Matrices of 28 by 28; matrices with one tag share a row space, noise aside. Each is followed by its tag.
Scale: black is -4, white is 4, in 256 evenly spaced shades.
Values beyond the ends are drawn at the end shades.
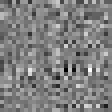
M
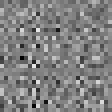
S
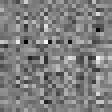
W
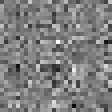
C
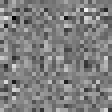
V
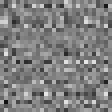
V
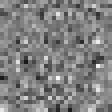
W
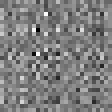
S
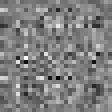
W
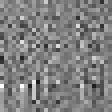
S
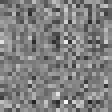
M
